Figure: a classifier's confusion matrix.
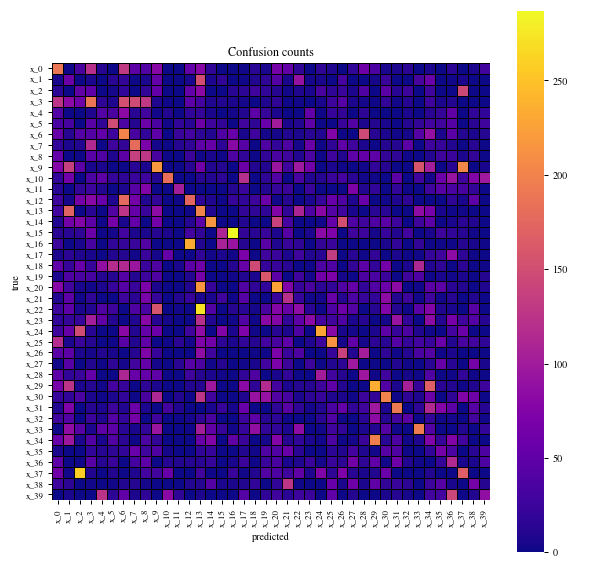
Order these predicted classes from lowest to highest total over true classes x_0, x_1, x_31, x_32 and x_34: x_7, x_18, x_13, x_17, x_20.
x_18, x_17, x_7, x_20, x_13
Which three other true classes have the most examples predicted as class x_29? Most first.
x_34, x_31, x_32
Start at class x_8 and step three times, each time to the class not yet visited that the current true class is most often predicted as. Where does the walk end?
x_6
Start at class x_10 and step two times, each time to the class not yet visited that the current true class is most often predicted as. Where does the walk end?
x_25
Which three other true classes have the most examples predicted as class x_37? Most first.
x_9, x_2, x_30
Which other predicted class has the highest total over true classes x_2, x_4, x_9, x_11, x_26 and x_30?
x_37
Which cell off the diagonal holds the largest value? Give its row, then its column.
x_15, x_16
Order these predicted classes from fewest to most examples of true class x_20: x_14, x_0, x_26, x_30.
x_14, x_26, x_30, x_0
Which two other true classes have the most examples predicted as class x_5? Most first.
x_18, x_14
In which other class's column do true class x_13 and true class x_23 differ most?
x_1
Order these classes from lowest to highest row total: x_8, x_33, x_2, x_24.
x_2, x_8, x_33, x_24
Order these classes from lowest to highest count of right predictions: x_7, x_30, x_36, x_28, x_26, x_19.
x_28, x_36, x_26, x_19, x_7, x_30
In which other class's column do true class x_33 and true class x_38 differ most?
x_21
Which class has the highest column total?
x_13
